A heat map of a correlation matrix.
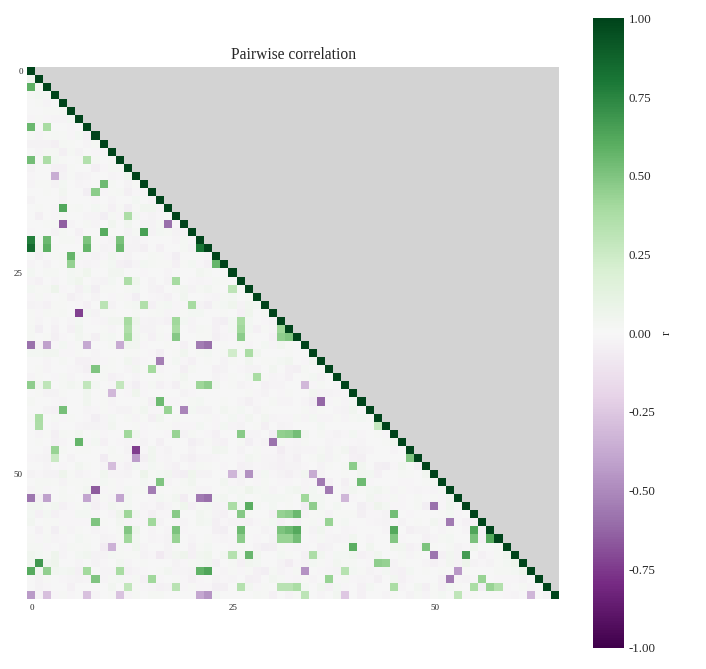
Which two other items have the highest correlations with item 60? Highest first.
54, 27
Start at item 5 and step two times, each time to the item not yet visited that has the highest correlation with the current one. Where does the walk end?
24
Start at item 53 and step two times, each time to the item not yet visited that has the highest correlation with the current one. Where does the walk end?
65
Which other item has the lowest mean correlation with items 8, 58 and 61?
52
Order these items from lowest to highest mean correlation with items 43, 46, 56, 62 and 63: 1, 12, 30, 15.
30, 12, 1, 15
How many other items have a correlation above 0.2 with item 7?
7
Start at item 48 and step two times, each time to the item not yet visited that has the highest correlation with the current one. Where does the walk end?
3
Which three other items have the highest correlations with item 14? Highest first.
20, 9, 29
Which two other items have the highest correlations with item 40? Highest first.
59, 49
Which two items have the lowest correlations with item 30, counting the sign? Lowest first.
6, 46
